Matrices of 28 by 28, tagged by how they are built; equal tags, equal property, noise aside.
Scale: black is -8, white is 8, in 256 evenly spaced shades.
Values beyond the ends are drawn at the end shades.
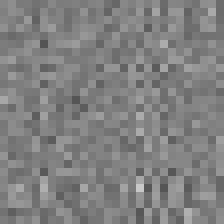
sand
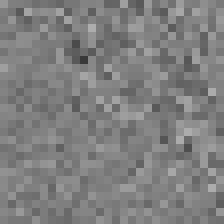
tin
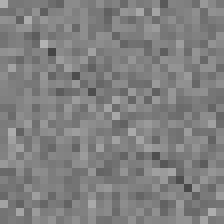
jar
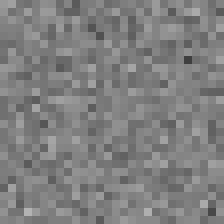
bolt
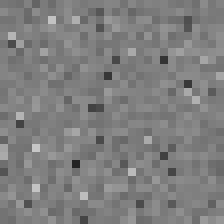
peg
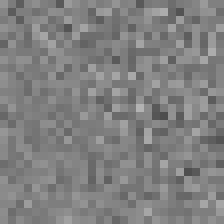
tin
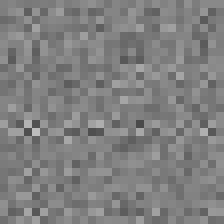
sand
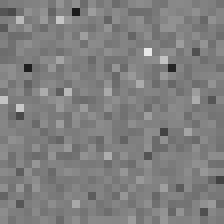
peg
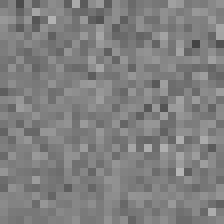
tin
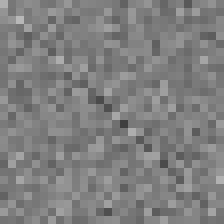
jar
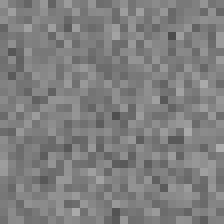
bolt
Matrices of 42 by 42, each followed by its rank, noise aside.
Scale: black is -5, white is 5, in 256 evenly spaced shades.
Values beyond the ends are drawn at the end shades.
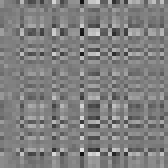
one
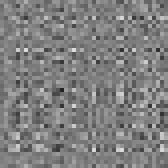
three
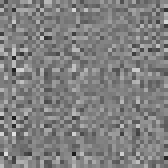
four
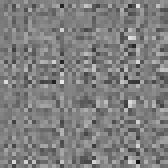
three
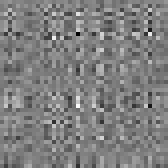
three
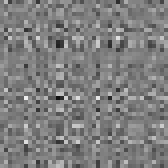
three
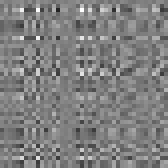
two
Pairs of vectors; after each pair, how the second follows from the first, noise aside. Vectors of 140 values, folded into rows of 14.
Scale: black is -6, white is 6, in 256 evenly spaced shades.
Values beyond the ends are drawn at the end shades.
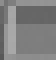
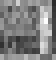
reversed, scaled up.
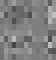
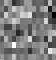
negated, scaled up.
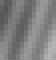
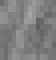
wrapped around, shrunk.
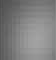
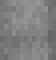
wrapped around, shrunk.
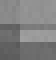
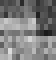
reversed, scaled up.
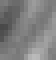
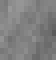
reversed, shrunk.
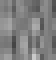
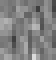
copied.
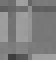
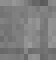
reversed, shrunk.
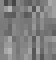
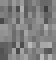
reversed, negated.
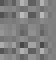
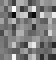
reversed, scaled up.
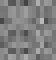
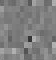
wrapped around, negated, partly zeroed.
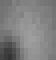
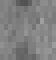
wrapped around, shrunk.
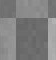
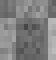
copied.
